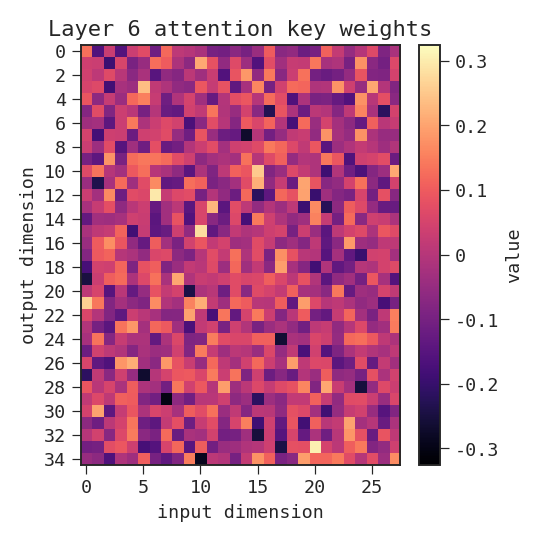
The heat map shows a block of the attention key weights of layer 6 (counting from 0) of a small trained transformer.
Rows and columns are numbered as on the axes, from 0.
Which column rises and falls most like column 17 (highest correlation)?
6
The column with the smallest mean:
21
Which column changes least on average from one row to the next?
22
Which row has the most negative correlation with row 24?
12
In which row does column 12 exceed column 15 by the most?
29
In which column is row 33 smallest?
17
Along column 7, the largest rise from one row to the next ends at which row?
30
